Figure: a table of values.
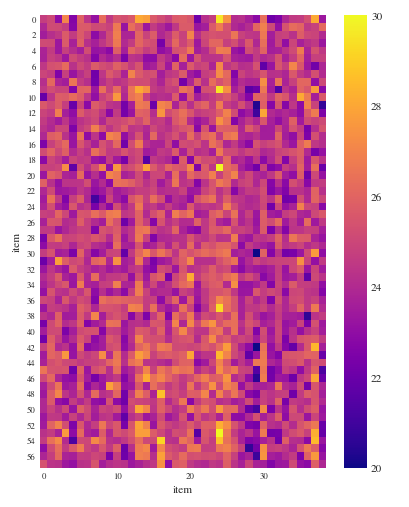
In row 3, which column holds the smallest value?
16
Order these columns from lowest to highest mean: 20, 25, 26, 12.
12, 26, 20, 25
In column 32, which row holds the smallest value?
9
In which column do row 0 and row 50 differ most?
21
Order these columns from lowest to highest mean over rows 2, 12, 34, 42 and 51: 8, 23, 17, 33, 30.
33, 8, 17, 23, 30
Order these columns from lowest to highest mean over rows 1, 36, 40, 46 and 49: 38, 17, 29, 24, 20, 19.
29, 38, 17, 20, 19, 24
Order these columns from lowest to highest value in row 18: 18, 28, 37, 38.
18, 28, 38, 37
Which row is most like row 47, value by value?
15
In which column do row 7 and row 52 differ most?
2
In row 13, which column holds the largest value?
24
